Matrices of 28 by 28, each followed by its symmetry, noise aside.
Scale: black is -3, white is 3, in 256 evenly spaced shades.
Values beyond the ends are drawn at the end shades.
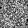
same after a half turn.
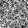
symmetric across the other diagonal.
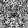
mirrored left to right.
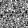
same after a half turn.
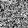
antisymmetric.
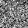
no symmetry.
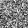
no symmetry.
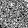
antisymmetric.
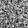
antisymmetric.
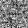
same after a half turn.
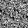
same after a half turn.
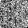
mirrored top to bottom.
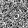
symmetric.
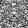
mirrored left to right.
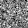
no symmetry.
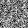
no symmetry.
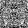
mirrored left to right.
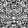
mirrored left to right.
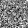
symmetric across the other diagonal.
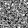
symmetric across the other diagonal.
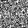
same after a half turn.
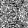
mirrored top to bottom.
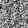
same after a half turn.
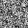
symmetric across the other diagonal.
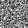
antisymmetric.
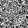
symmetric.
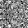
mirrored top to bottom.
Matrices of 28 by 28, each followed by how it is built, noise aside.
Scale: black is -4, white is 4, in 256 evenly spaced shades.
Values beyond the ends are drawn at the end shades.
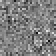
block diagonal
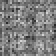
blocks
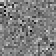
block diagonal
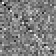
diagonal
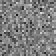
noise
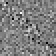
banded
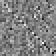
diagonal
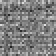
blocks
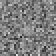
noise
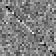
diagonal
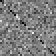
diagonal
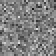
noise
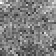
smooth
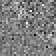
upper triangular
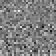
uneven rows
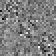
block diagonal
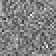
noise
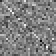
diagonal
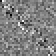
banded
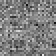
blocks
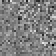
upper triangular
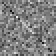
diagonal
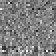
uneven rows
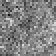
smooth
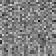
blocks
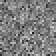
noise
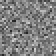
noise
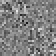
block diagonal
